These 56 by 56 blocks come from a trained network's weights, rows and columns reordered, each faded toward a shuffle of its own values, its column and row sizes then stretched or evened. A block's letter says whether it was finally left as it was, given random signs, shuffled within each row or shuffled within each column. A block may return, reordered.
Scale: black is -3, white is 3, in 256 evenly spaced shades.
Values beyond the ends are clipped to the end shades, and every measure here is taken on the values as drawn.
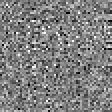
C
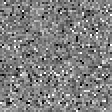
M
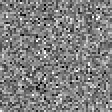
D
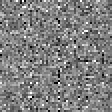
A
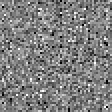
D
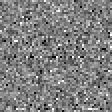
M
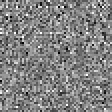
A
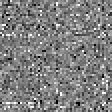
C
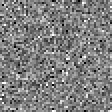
D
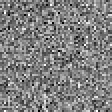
A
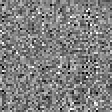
C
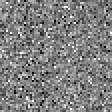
D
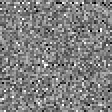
M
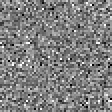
M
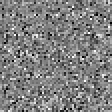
M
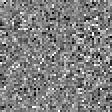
C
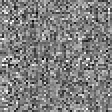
C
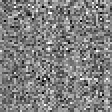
C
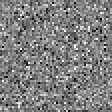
D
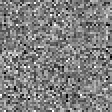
A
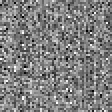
D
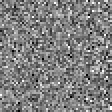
D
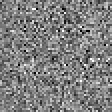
C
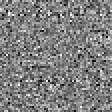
M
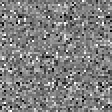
A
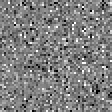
D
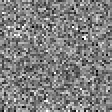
A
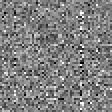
C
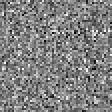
A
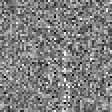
D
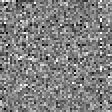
A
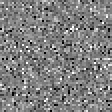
M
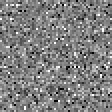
M
